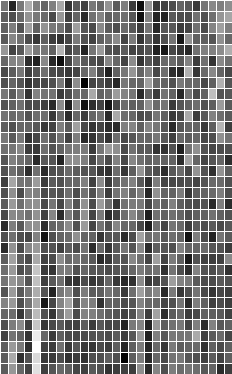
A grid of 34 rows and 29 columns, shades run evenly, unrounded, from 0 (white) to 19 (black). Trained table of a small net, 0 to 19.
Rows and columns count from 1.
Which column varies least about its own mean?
26
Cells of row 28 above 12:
13
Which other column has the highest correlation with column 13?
4
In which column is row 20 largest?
19
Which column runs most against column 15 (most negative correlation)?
23
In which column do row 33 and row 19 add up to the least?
5
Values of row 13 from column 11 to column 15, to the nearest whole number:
16 15 13 15 11
